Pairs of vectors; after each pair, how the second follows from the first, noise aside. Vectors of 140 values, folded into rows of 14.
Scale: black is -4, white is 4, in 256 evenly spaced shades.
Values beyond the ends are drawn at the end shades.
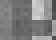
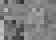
reversed, negated, partly zeroed.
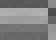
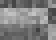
copied.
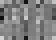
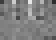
reversed, negated, partly zeroed.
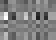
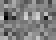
sign-scrambled.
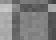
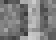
wrapped around.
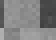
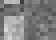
wrapped around, negated.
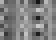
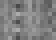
reversed, shrunk.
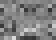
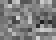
wrapped around, negated.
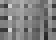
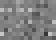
reversed, negated, partly zeroed.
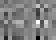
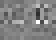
partly zeroed.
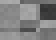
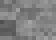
reversed, shrunk.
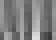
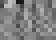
reversed, negated, partly zeroed.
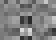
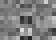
copied.
